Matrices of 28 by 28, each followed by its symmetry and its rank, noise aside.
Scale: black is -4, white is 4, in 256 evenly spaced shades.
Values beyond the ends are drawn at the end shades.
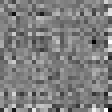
no symmetry, rank two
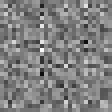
no symmetry, rank three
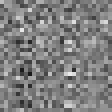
no symmetry, rank three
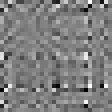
antisymmetric, rank two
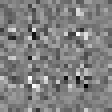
no symmetry, rank three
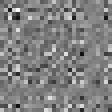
symmetric, rank three
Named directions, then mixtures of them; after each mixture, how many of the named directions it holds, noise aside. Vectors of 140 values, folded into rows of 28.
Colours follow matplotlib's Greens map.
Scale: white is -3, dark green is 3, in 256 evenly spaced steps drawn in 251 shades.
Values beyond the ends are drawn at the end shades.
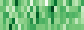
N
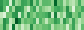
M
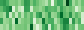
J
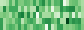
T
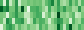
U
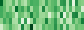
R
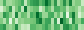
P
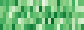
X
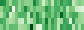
four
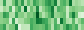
two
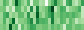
one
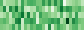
two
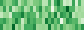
three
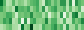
one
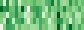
one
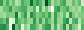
four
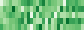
three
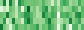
one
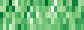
two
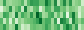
one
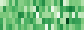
one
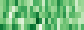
two
